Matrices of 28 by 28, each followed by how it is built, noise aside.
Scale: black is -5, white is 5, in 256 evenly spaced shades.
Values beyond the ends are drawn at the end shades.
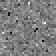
sparse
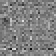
low rank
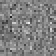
low rank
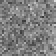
smooth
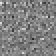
uneven rows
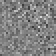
upper triangular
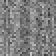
blocks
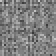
blocks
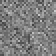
Toeplitz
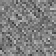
Toeplitz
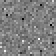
sparse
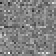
uneven rows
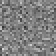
low rank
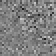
upper triangular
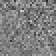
upper triangular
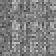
blocks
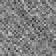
Toeplitz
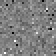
sparse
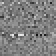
uneven rows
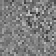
upper triangular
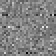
uneven rows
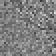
upper triangular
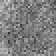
smooth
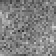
smooth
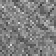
Toeplitz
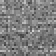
blocks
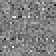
uneven rows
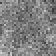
smooth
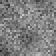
smooth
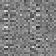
low rank
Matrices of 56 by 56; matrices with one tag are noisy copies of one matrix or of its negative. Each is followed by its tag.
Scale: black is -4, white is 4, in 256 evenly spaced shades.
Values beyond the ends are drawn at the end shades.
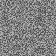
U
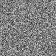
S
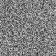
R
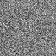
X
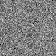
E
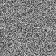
E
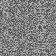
U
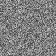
E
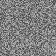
S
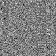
U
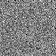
X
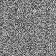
U
